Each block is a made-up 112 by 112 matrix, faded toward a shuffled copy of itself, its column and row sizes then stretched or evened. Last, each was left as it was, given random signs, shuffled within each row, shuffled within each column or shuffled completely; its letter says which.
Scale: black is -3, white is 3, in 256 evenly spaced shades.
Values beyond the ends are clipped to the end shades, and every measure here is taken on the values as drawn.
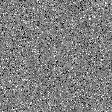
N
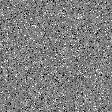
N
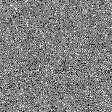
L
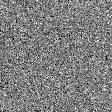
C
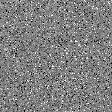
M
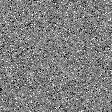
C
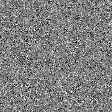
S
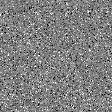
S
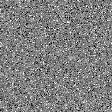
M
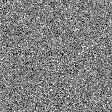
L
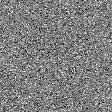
L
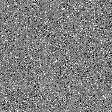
S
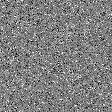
C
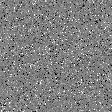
C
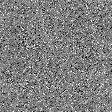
S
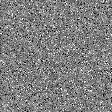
L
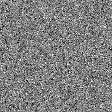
N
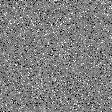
L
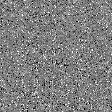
M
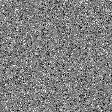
N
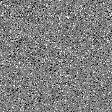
S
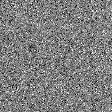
S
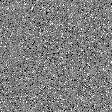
N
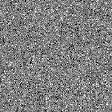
M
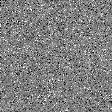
S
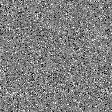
L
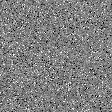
C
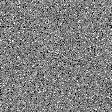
N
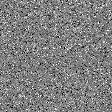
L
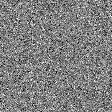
N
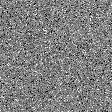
C
